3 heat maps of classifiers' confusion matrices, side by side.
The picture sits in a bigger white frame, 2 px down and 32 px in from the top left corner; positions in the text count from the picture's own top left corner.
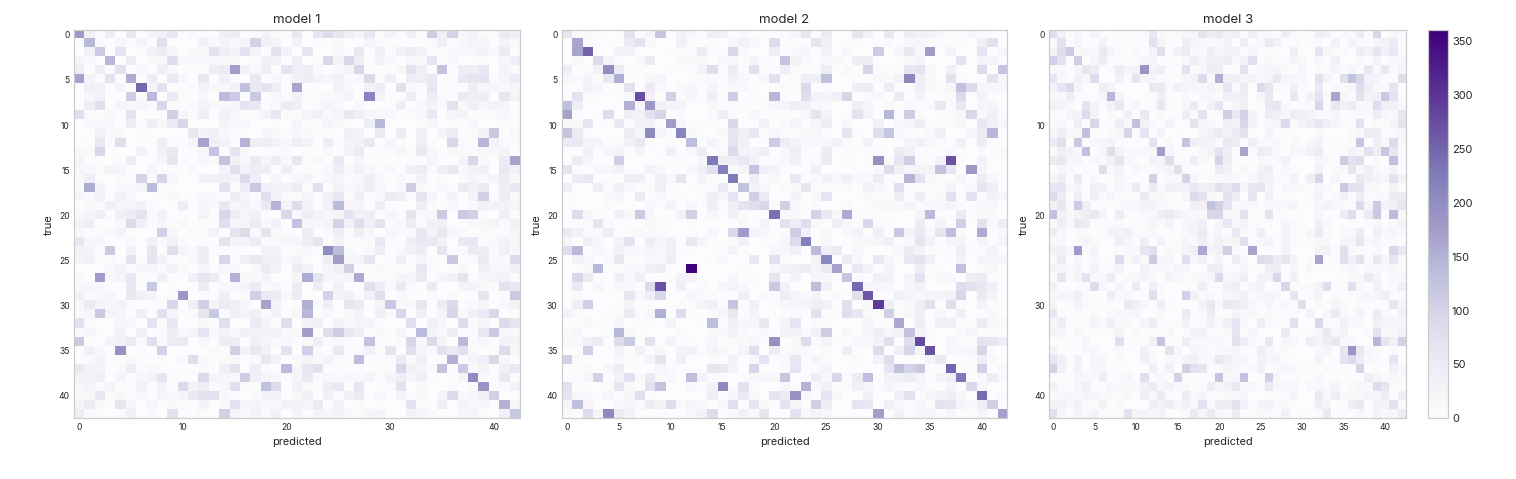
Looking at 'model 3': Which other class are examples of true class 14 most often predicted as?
41
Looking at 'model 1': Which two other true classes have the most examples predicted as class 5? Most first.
7, 21
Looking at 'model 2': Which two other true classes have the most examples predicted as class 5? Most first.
33, 14
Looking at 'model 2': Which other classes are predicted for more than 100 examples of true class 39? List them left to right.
9, 15, 23
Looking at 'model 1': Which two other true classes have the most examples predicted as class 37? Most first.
34, 20
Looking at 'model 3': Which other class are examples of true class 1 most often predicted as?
12
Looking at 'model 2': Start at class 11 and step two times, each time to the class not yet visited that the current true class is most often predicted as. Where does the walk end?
6
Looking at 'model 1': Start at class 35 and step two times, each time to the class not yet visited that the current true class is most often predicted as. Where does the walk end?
15
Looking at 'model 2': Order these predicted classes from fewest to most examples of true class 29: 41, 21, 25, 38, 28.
25, 41, 21, 28, 38
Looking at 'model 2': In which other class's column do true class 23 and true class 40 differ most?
22
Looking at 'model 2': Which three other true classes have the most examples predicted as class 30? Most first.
14, 42, 2
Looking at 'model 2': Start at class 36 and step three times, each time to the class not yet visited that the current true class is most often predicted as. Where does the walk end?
31
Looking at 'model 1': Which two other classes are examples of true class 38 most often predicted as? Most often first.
16, 12
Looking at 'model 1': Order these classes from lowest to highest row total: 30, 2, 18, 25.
18, 2, 25, 30
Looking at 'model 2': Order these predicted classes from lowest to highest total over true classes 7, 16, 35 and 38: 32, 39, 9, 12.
39, 9, 32, 12
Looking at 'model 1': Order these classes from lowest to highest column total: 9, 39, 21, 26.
26, 9, 21, 39
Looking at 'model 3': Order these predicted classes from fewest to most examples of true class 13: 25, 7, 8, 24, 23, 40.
24, 8, 25, 7, 40, 23
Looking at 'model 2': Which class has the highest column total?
40
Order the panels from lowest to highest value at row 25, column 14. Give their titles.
model 2, model 3, model 1
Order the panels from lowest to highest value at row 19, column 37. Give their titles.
model 1, model 2, model 3
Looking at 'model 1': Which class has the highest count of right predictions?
6
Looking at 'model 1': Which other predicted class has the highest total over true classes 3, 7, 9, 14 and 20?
5
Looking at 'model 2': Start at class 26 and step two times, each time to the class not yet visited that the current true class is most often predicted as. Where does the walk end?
20
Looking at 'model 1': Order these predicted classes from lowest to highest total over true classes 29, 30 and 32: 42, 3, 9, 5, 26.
3, 5, 26, 9, 42
